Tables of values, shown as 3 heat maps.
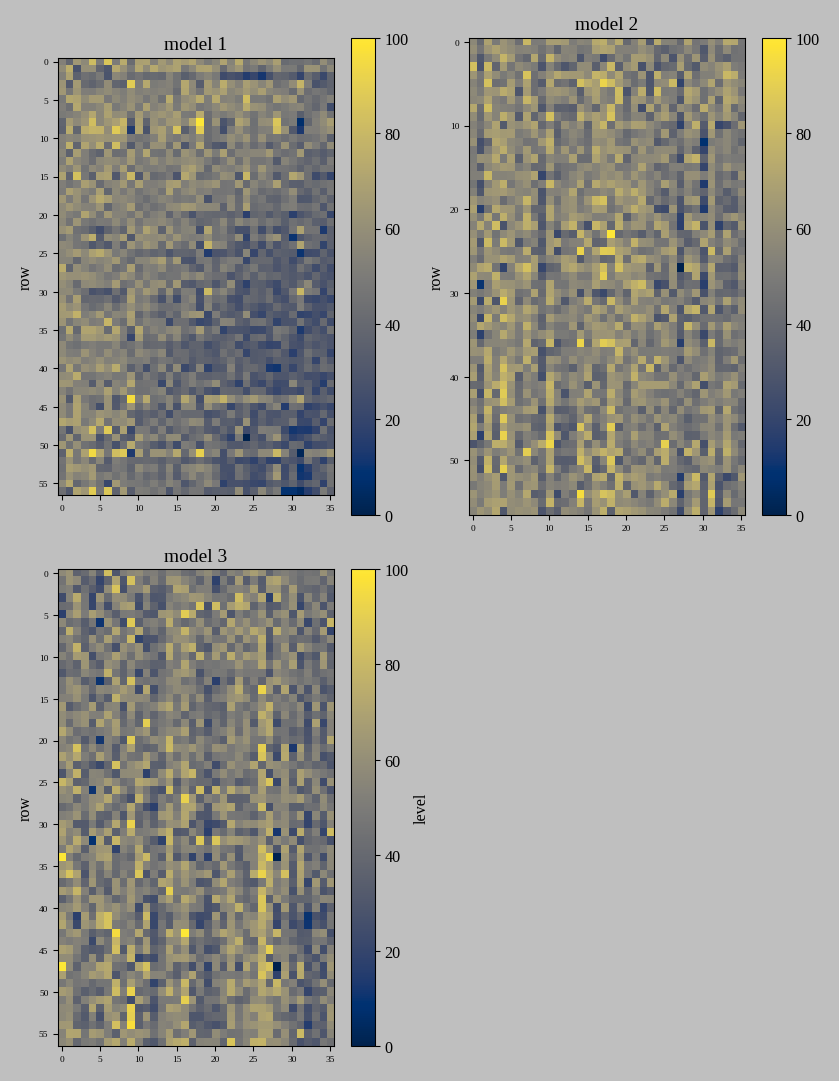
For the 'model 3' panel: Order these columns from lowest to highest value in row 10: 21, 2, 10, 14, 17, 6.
17, 21, 6, 10, 2, 14
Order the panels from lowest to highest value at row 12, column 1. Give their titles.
model 2, model 1, model 3
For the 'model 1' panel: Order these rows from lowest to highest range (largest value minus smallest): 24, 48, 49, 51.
24, 49, 48, 51
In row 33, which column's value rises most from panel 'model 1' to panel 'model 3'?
26
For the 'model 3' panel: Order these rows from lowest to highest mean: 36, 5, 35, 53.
53, 5, 35, 36
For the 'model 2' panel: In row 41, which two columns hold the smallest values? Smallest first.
30, 15
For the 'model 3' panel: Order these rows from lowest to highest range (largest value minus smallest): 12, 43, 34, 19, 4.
19, 12, 4, 43, 34
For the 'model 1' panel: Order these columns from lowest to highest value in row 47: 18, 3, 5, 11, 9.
11, 3, 18, 9, 5
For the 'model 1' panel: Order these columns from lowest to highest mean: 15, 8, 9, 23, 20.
23, 20, 15, 9, 8
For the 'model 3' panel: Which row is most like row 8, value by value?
46
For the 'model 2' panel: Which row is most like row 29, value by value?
20
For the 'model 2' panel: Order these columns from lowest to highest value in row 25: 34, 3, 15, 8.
8, 34, 15, 3
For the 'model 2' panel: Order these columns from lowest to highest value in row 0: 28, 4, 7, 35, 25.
35, 25, 4, 28, 7
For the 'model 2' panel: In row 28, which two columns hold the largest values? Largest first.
17, 3
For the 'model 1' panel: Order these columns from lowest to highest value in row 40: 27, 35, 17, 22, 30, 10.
27, 30, 17, 35, 10, 22
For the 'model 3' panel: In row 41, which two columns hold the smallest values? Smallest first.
32, 2
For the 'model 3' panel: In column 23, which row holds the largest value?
3
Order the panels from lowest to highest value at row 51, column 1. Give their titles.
model 2, model 3, model 1
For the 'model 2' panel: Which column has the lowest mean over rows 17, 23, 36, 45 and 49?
27
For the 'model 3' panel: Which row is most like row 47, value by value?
34
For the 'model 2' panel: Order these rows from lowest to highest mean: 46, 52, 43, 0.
46, 52, 43, 0
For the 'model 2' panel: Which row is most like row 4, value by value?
0
